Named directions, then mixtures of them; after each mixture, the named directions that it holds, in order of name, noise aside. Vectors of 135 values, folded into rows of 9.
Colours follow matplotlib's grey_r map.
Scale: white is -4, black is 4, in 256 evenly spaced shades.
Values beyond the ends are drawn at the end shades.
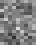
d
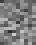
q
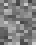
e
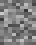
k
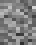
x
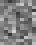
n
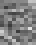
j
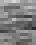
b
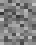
k.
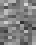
b, e, k.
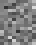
e, j.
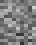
x.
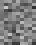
e, j, n.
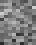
k, x.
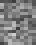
d, q.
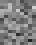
x.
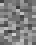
q.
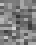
b, n, q.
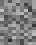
k, x.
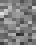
k, x.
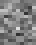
d, x.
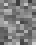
e.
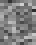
n, x.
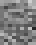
b, j.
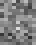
d, e.
